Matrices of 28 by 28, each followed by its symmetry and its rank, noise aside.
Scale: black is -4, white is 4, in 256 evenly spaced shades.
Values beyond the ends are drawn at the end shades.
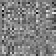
no symmetry, rank four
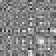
symmetric, rank four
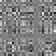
no symmetry, rank three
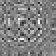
symmetric, rank three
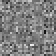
antisymmetric, rank six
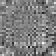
symmetric, rank three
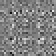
no symmetry, rank four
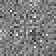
symmetric, rank six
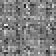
antisymmetric, rank six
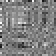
no symmetry, rank three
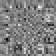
antisymmetric, rank four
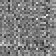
no symmetry, rank six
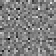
antisymmetric, rank six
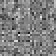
no symmetry, rank four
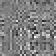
no symmetry, rank four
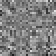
no symmetry, rank four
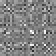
symmetric, rank three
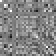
symmetric, rank four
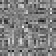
antisymmetric, rank four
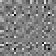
symmetric, rank three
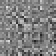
symmetric, rank four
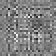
no symmetry, rank three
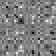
symmetric, rank three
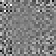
no symmetry, rank three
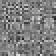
antisymmetric, rank four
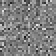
antisymmetric, rank six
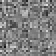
antisymmetric, rank four
